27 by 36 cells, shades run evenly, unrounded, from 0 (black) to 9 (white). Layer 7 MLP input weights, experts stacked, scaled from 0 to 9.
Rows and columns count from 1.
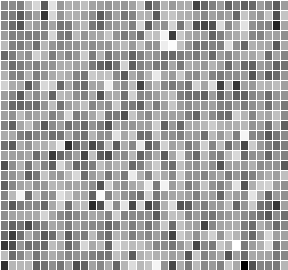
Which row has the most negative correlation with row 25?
9
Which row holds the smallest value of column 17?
21
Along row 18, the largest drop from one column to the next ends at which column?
11
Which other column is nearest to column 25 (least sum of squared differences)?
27
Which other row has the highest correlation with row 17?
20
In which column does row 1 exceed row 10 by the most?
7
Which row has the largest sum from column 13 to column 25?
5
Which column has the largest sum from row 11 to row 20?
30
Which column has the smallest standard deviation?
33
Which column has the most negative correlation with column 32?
12
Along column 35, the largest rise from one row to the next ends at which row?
4
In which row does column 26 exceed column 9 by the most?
15
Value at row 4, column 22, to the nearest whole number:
2
